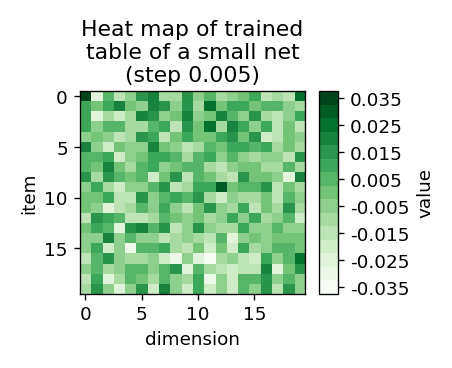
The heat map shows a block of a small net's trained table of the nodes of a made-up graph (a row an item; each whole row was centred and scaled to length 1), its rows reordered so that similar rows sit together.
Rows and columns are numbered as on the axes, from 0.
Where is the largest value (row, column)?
0, 0
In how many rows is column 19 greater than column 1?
7
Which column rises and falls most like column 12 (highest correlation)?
15
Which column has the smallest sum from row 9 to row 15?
3
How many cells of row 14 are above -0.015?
17
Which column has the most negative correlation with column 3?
5
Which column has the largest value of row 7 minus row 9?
2
